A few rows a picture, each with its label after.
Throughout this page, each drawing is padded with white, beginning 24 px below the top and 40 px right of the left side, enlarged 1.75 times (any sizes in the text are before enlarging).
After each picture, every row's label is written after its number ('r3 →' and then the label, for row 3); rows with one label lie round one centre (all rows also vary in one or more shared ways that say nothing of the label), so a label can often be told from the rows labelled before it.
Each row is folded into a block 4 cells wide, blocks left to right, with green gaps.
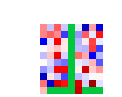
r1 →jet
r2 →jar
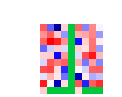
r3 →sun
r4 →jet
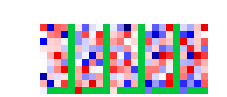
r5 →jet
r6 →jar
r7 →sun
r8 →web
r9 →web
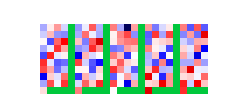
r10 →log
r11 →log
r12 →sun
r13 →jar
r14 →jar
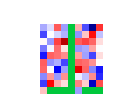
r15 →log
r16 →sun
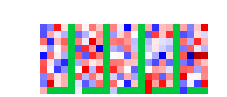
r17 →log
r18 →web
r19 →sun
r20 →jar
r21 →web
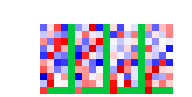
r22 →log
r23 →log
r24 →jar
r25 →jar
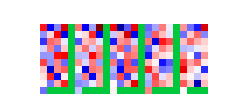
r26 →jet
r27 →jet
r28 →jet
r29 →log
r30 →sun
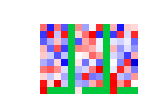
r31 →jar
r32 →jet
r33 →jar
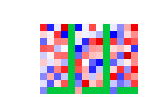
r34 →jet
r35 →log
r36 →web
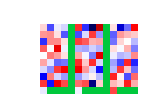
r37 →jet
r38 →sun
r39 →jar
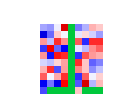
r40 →web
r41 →log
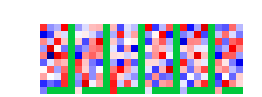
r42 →web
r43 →log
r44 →jar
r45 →jet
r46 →jet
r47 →log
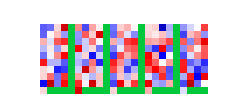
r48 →log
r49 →jar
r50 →log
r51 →sun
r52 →log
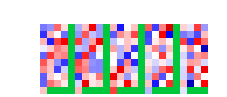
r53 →log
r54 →log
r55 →jar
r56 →jet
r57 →web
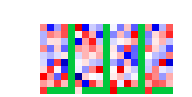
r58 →jar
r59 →jet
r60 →jar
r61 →jar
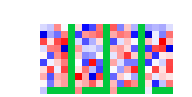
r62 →web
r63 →jar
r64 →jet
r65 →web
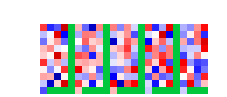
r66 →jet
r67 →sun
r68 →jet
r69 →jet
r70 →log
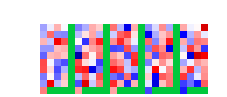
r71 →log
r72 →log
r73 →sun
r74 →web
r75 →web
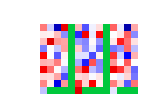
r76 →sun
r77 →jar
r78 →sun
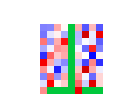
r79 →log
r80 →jar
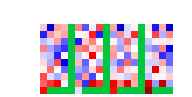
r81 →jar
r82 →jet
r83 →jar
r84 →jar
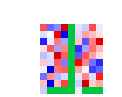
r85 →jet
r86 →log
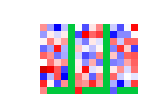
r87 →sun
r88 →jar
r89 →web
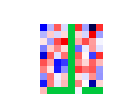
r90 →log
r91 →sun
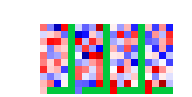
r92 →sun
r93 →web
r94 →jar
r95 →jar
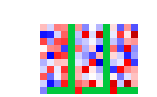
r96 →web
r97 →jar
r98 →jar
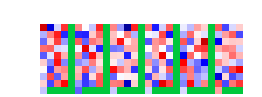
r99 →jet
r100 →web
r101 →sun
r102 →jet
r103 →log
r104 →jet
